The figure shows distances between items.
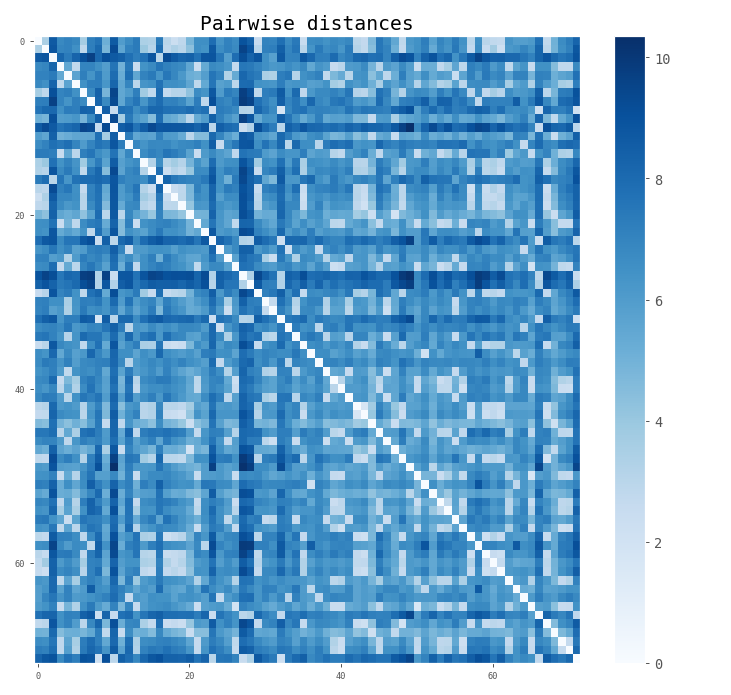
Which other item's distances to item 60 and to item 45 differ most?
59
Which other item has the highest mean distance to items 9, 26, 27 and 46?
2
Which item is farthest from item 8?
49
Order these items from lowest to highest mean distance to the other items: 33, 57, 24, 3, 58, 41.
3, 57, 41, 24, 33, 58
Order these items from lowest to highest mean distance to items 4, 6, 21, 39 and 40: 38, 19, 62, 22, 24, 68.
62, 68, 38, 19, 22, 24
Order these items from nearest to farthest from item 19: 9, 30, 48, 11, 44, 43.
43, 48, 44, 9, 11, 30
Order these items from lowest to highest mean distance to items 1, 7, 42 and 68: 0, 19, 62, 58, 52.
19, 0, 58, 52, 62
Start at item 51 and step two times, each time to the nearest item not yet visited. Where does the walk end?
63
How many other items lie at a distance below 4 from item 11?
5
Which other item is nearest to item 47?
20
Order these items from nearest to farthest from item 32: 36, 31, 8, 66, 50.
8, 66, 50, 36, 31
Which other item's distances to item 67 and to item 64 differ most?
48
